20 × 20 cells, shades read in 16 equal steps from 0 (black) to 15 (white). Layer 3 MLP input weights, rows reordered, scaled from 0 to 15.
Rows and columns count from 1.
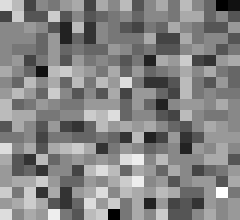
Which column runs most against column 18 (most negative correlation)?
16
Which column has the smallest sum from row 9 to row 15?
14
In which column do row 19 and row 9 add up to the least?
15
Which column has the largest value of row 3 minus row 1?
20
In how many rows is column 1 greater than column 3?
10
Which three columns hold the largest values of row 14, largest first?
1, 7, 6
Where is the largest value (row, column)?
18, 19
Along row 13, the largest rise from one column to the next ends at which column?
12
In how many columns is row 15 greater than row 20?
9
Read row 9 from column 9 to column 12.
5 10 4 9
